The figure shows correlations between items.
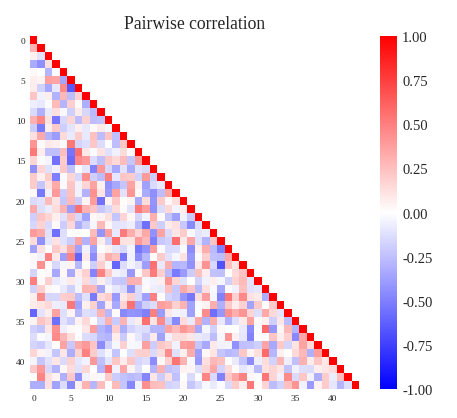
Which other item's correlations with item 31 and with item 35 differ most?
36
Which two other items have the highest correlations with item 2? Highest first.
27, 5
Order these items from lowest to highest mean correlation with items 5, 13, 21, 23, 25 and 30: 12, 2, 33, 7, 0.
7, 12, 2, 33, 0
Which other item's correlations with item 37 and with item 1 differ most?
3
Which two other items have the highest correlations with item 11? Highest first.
25, 19
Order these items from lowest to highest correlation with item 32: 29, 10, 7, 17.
7, 17, 29, 10
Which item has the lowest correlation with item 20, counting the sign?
9
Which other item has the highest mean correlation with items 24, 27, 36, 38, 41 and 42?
31
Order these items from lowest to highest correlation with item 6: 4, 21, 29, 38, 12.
29, 12, 38, 4, 21
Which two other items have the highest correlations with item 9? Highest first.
29, 16
